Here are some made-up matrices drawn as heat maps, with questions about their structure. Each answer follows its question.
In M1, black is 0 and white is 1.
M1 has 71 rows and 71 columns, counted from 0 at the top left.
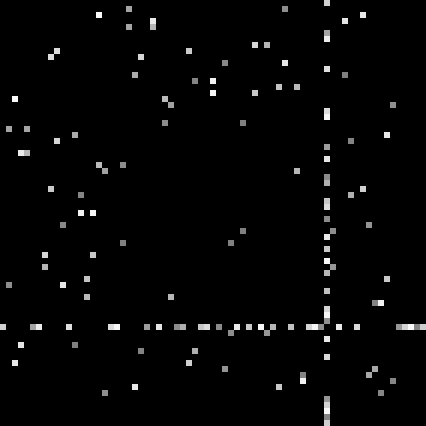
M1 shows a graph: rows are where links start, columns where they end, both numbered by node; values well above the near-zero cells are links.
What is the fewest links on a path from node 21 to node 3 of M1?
3
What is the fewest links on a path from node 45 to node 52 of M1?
2
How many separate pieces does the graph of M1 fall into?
3
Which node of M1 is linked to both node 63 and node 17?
node 65
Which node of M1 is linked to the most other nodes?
node 54
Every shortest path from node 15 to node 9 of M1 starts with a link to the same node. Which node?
node 35
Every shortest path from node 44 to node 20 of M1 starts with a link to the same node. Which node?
node 55
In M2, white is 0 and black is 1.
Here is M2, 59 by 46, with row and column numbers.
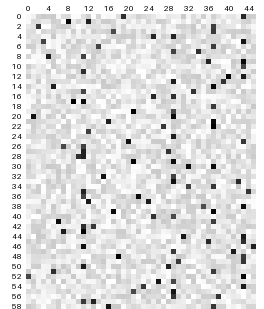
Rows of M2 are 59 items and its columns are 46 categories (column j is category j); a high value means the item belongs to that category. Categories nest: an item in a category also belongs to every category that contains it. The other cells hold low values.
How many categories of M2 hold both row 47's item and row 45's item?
0
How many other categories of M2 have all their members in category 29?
10
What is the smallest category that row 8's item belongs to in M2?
4
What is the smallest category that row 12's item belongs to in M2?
40
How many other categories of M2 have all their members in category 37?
8
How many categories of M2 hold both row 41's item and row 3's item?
1
